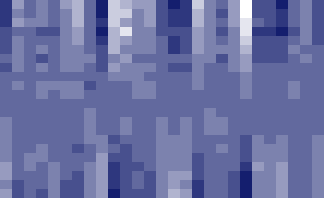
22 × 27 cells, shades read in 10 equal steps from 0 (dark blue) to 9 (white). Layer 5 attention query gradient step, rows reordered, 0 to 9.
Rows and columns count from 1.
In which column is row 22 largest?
15
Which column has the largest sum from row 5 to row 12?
21
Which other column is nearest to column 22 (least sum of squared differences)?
23
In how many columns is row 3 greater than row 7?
12
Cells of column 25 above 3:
3
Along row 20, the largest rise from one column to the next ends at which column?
22
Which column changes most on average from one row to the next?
11
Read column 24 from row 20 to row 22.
5 5 5
